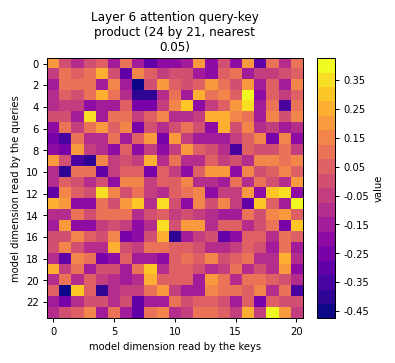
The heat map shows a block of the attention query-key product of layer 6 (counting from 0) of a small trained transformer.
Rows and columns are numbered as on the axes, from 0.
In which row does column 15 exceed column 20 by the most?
21
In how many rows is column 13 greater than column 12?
9
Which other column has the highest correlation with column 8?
17
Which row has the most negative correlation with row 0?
7
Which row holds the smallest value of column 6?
1
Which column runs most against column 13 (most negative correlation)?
4
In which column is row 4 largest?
16
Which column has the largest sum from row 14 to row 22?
19
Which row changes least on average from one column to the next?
14
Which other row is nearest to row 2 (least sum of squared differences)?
23
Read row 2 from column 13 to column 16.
0.2 0.1 0 0.2
